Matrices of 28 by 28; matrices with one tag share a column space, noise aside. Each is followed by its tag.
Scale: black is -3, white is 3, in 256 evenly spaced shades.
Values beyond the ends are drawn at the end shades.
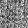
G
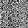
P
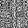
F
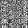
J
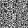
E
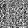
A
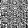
J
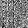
F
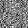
E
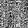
F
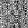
J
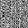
F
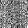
J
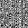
E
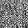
J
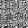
E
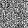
E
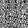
G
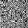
P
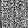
F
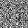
A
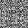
P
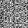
P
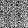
F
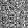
P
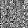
G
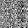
A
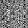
G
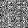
P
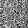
E
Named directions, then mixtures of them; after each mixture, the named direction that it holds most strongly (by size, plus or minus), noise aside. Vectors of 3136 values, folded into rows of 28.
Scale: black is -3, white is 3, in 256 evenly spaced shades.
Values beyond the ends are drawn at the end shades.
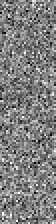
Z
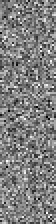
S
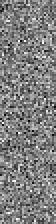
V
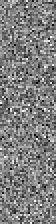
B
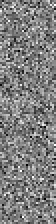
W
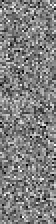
W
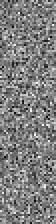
B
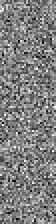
V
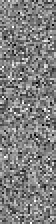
B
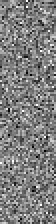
B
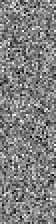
W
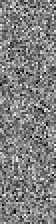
W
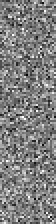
S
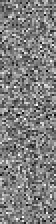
S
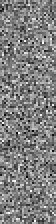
V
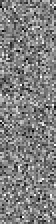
W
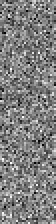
Z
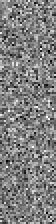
S
